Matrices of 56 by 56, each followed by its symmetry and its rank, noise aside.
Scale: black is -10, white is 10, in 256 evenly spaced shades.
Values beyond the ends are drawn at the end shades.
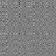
no symmetry, rank three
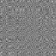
no symmetry, rank three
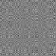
no symmetry, rank two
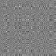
antisymmetric, rank two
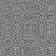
antisymmetric, rank two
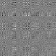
symmetric, rank two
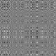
no symmetry, rank two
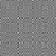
no symmetry, rank two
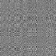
no symmetry, rank three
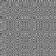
no symmetry, rank three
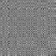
symmetric, rank two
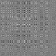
no symmetry, rank two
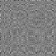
no symmetry, rank three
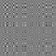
symmetric, rank one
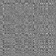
antisymmetric, rank two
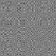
no symmetry, rank three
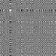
symmetric, rank one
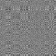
no symmetry, rank two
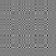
symmetric, rank one
